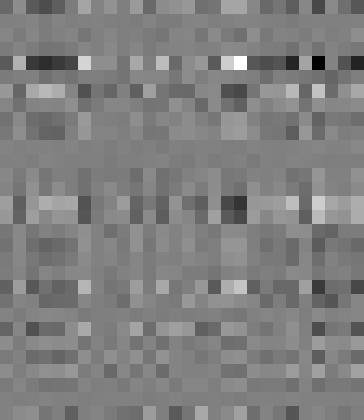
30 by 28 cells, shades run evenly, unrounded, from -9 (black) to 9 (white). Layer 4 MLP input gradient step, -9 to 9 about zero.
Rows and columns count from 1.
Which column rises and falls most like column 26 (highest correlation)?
10
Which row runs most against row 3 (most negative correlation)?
21
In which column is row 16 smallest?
19
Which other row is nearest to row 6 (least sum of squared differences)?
28
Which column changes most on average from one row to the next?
25
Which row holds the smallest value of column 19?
15
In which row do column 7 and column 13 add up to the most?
5
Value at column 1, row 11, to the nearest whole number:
0
